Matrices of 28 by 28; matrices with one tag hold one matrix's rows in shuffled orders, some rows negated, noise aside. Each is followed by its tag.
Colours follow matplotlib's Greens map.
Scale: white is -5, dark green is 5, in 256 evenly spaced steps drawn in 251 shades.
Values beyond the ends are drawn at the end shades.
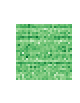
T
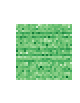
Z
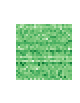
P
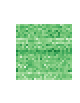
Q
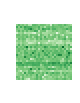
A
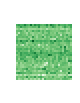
P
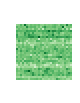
A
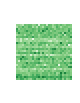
P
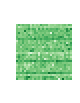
A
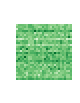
Q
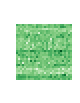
T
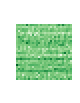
T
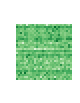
Q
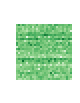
T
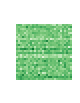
P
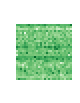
Q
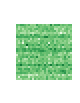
T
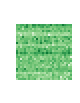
Z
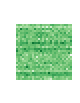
Z
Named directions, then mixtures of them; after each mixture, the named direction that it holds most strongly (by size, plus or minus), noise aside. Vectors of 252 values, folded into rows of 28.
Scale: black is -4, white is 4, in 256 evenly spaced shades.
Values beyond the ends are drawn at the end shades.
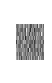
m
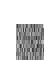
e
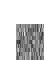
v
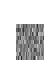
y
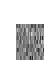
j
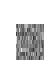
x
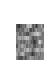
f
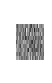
m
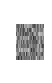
x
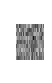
v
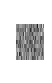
m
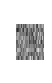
j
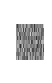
e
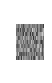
y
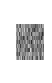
v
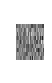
j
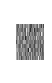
m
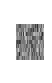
v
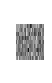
m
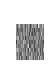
m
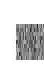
m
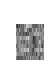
f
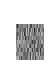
m
